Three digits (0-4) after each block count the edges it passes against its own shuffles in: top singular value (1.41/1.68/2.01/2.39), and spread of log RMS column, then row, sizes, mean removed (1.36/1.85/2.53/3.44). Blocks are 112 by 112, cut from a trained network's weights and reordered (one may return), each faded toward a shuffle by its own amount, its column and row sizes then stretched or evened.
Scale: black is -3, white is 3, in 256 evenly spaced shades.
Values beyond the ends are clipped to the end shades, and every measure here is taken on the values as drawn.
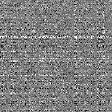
3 3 3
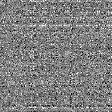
2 2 2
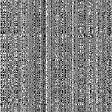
4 4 2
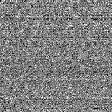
2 1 1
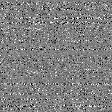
1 0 4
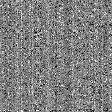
1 2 1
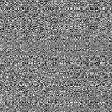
4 0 4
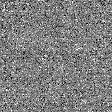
0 1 0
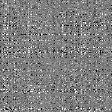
1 3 4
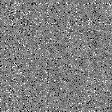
0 2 2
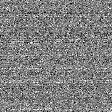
2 0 2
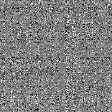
1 3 2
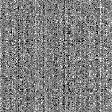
3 2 2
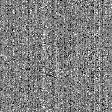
2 2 1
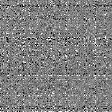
2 3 3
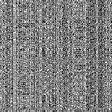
4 0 2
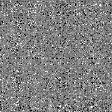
0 2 3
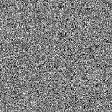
2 1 1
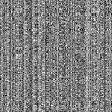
4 0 2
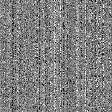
3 3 0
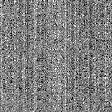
3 1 2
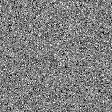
0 0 0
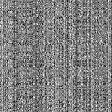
4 1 1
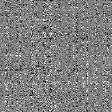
0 4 3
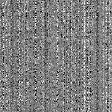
3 4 1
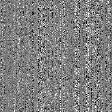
1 4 0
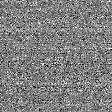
1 0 2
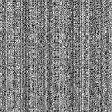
4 1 2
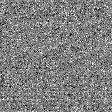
0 0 0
